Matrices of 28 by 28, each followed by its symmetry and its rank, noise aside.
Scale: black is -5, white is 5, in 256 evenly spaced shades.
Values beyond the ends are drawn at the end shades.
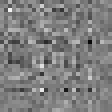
no symmetry, rank three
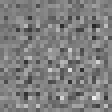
symmetric, rank three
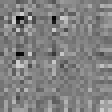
symmetric, rank three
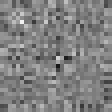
symmetric, rank four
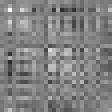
symmetric, rank two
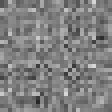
symmetric, rank four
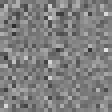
no symmetry, rank four
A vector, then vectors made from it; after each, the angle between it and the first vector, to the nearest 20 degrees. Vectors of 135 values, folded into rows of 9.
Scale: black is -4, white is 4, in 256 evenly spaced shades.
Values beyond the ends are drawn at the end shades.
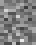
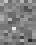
60 degrees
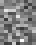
20 degrees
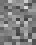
120 degrees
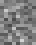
20 degrees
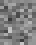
120 degrees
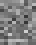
80 degrees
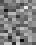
160 degrees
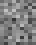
60 degrees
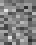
40 degrees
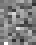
120 degrees
